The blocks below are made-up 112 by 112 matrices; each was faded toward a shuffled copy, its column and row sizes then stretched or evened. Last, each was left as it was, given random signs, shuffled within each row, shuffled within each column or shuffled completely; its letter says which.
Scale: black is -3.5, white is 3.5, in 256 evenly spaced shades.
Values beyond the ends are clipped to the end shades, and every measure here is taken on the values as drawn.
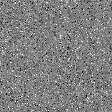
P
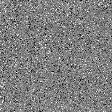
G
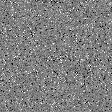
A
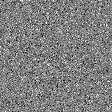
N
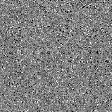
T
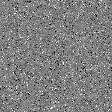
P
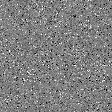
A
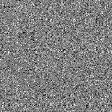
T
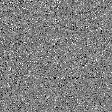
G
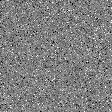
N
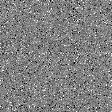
G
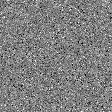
N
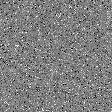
N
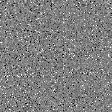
T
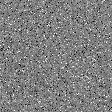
N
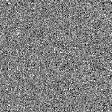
T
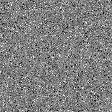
A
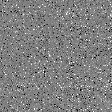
T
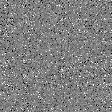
T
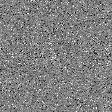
A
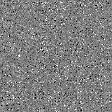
T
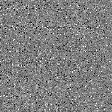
T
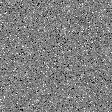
N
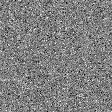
N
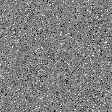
P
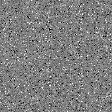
G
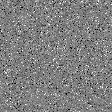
A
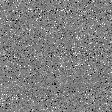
A
